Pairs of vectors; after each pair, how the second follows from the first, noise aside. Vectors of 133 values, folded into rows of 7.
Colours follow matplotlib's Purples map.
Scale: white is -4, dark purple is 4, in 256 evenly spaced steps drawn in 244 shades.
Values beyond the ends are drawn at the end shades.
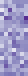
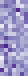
wrapped around, negated.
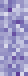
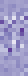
reversed, negated, partly zeroed.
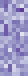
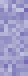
negated, shrunk.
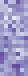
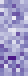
wrapped around, negated.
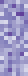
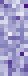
sign-scrambled.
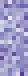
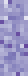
reversed, negated, partly zeroed.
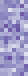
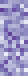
shuffled.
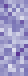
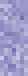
negated, shrunk.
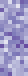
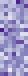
reversed.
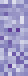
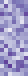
sign-scrambled.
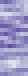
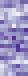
reversed.
